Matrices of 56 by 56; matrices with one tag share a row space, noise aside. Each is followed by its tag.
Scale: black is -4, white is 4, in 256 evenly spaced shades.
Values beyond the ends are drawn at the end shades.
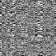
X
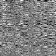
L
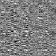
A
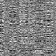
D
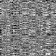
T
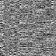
D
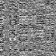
D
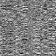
L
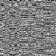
D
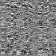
A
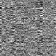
X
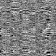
T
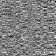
L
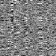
A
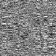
L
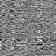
X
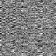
X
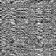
X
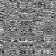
D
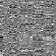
D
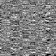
T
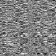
L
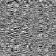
A
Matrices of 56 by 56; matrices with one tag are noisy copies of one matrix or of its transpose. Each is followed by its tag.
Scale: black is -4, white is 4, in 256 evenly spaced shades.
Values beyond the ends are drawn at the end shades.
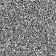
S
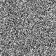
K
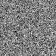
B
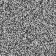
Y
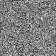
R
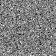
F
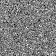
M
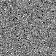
K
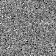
M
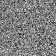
F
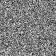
F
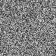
Y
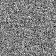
M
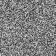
Y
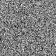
M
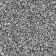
S
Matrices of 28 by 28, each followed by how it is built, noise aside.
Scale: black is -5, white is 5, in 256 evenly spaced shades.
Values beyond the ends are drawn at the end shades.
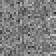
repeating rows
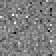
sparse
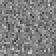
noise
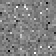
sparse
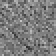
Toeplitz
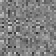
low rank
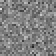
noise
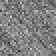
Toeplitz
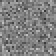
repeating rows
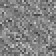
Toeplitz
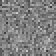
repeating columns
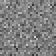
repeating columns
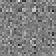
low rank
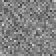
Toeplitz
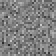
repeating rows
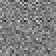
low rank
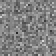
noise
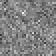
Toeplitz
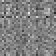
low rank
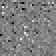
sparse
